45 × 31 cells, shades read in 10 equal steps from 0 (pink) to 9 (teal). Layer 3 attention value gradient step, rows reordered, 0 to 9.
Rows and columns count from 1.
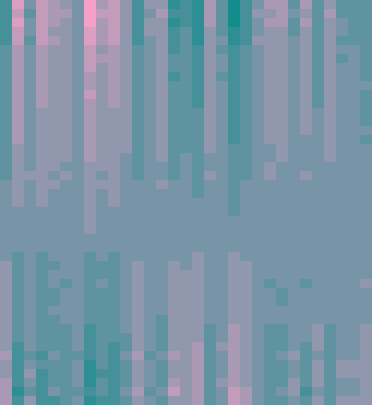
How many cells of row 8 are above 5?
9
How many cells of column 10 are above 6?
7
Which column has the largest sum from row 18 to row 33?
20
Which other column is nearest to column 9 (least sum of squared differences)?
5
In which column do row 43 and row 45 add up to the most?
8
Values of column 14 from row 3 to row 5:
4 4 4
